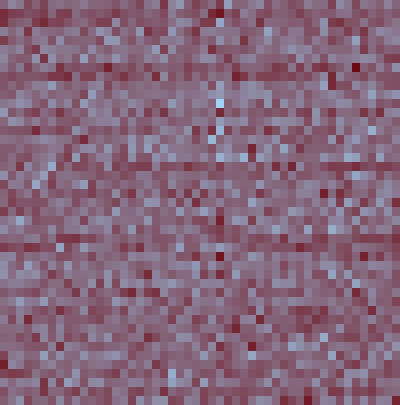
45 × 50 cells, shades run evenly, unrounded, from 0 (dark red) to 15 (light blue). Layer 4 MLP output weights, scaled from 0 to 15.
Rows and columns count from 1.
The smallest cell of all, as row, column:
8, 45
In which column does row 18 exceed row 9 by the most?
31
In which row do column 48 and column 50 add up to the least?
27
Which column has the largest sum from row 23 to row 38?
42
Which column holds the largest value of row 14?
28
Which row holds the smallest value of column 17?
33
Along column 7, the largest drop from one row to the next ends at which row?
20
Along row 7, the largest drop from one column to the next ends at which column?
6
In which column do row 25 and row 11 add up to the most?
3
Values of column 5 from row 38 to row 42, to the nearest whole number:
4 6 7 6 8
